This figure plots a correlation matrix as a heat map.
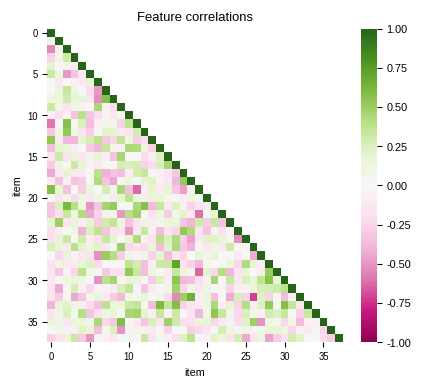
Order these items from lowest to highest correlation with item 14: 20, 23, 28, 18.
18, 23, 20, 28
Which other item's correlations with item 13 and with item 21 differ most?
2
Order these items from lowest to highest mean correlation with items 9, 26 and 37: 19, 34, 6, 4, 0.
4, 34, 0, 19, 6
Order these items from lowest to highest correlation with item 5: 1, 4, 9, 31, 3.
3, 31, 4, 9, 1
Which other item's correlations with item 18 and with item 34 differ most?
32
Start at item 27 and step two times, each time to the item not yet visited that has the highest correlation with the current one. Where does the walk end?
8
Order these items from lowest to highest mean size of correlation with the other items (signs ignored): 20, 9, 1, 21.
20, 1, 9, 21
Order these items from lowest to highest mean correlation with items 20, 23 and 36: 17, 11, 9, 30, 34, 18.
18, 17, 9, 11, 34, 30
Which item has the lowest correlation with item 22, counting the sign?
19
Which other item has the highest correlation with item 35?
9
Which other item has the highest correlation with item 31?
16
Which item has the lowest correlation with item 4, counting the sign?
24
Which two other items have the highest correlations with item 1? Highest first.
23, 15
